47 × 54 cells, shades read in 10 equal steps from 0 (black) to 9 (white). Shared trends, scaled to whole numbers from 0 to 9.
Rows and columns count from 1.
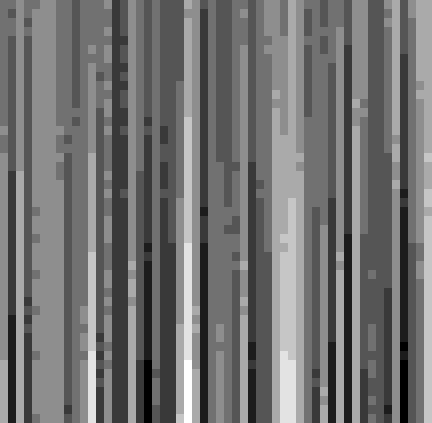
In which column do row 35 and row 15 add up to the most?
24
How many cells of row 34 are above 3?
30
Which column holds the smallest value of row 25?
51
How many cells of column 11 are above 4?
11
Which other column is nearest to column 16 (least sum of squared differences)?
21
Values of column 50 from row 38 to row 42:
5 5 5 5 5
